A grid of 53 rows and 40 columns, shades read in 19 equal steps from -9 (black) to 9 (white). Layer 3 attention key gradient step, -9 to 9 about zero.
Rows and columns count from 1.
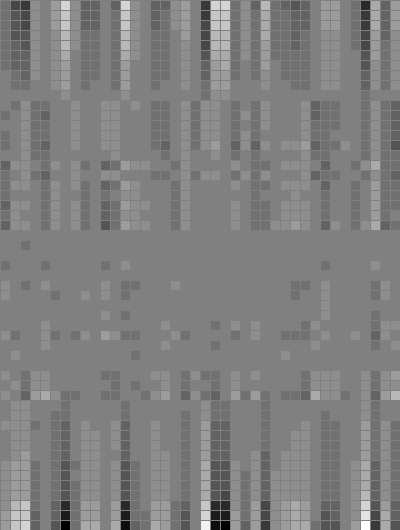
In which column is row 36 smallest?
14
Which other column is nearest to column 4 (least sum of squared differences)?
34
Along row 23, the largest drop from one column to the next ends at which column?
39
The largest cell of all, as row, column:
53, 37
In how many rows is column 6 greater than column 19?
4
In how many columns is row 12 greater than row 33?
11
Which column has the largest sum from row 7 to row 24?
38
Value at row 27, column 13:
1
